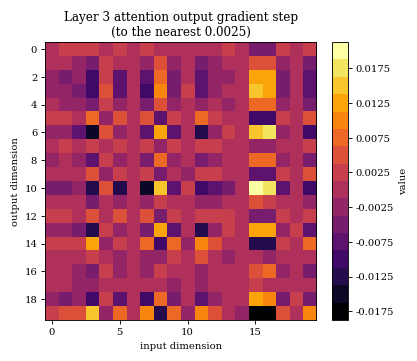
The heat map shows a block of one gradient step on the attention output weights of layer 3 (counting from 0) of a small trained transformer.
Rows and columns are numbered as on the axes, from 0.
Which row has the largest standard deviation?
10
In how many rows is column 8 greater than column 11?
12
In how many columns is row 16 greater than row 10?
11
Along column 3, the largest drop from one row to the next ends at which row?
6
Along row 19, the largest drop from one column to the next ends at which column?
8
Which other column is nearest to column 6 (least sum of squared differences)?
14
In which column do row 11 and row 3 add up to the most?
15
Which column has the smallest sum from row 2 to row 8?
3
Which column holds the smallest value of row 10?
7
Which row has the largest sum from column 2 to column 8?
19
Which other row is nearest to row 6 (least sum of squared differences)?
13
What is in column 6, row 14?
0
